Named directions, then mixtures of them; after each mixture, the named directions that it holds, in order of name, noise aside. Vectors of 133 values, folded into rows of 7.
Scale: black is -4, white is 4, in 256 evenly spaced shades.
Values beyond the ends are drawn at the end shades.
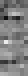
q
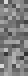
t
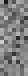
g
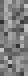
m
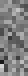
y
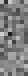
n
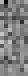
g, n, q.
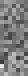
n, t, y.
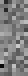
m, t, y.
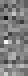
n, q, t.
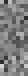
g, n, y.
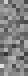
t.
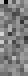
g, n.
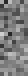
n.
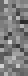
m, n, t.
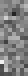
q, y.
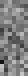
y.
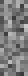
m.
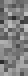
m, q, y.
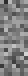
t.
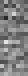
q, t.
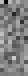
g, n.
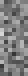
g, t, y.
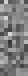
n, q.
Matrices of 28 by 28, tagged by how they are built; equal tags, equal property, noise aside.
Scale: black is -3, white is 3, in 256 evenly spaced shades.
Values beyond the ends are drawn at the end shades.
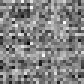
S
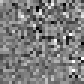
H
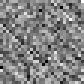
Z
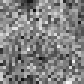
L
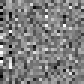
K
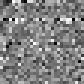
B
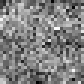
L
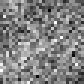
L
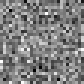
S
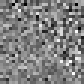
H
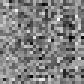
S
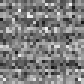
S
